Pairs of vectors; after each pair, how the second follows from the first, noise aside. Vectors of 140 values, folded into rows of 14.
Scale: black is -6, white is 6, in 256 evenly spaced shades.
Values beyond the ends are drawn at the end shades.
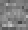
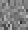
sign-scrambled.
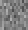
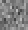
reversed.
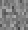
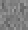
wrapped around, shrunk.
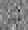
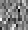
scaled up.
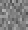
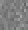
wrapped around, shrunk.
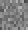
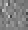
wrapped around, negated, partly zeroed.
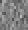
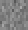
wrapped around, shrunk.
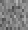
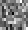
reversed, negated, scaled up.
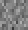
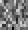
scaled up.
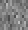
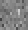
wrapped around, negated, partly zeroed.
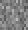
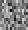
reversed, negated, scaled up.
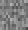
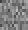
reversed.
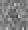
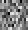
reversed, negated, scaled up.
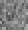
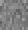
reversed, shrunk.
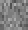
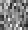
scaled up.
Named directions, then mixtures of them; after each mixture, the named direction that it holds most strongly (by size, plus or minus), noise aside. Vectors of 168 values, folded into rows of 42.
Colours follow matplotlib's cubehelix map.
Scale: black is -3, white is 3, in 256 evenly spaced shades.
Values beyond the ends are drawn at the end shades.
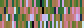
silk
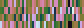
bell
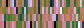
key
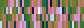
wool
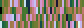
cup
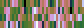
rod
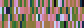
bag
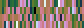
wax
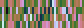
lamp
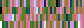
cup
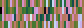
lamp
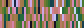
key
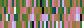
silk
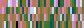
wax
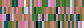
rod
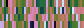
silk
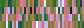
wax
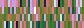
wax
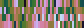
bag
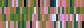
rod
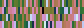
silk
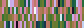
wax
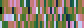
cup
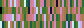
cup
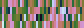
lamp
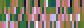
rod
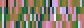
lamp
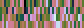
lamp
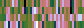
rod
